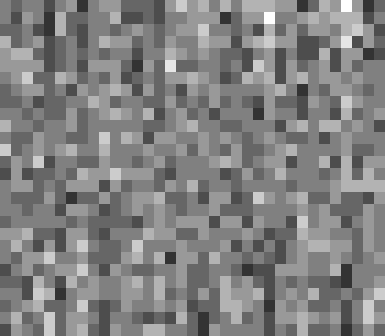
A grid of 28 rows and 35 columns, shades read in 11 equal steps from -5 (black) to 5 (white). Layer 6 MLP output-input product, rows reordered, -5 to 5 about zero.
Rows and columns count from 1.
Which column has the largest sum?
32
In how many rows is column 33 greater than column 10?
13
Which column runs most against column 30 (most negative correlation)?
12
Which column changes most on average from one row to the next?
24
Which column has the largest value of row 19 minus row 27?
19
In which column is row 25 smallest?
6
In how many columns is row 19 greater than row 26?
11
